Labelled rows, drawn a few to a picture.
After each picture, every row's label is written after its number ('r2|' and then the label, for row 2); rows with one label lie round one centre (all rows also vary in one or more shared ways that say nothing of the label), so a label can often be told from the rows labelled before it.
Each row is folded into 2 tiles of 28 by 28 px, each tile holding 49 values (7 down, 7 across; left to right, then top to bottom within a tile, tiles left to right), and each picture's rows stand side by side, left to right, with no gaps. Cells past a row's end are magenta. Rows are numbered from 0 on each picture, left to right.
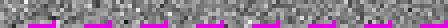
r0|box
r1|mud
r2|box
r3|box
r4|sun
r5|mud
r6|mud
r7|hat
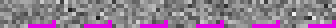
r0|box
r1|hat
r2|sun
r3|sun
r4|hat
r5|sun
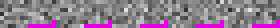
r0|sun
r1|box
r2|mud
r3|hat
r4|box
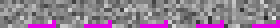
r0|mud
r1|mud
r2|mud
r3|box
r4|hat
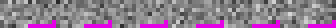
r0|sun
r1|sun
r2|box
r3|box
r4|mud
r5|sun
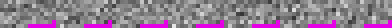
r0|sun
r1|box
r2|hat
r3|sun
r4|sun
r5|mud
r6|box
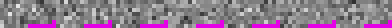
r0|mud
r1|hat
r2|hat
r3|box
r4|hat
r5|hat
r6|mud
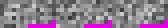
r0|sun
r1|mud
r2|sun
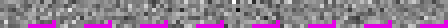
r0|sun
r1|mud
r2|mud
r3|sun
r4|sun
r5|sun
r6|box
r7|sun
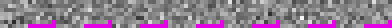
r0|box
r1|mud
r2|sun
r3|mud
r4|box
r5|mud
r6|box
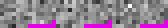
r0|sun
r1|sun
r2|mud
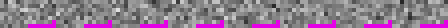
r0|hat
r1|mud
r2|mud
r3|box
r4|box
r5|box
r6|hat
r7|box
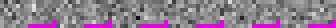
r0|mud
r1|sun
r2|sun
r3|hat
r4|box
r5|sun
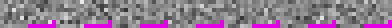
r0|mud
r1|box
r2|sun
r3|mud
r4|box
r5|box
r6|hat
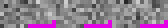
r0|hat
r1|hat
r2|mud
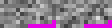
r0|hat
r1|box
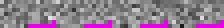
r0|hat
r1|hat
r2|sun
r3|sun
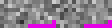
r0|hat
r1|hat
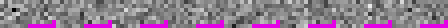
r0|hat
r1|mud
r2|box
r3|hat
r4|box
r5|sun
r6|mud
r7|hat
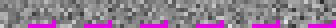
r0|box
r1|mud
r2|hat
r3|hat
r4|box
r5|sun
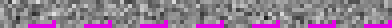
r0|box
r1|mud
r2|mud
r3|box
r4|hat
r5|box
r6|mud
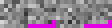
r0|mud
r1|box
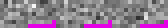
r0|mud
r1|hat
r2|sun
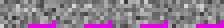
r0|mud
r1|mud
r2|sun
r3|mud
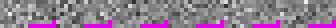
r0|mud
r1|hat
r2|mud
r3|hat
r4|hat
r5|box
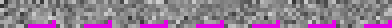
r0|hat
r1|sun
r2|box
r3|box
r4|hat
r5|mud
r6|sun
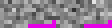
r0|box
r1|hat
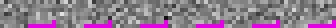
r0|hat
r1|sun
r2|sun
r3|hat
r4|box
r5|box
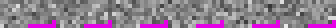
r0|mud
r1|sun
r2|box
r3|sun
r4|box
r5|hat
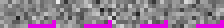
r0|box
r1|mud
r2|mud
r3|sun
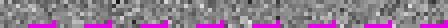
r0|mud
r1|sun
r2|hat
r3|mud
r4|sun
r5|sun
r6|box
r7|mud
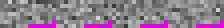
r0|sun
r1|box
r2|sun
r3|box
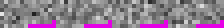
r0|box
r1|box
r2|sun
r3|mud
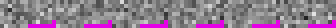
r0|box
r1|mud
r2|sun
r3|sun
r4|sun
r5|sun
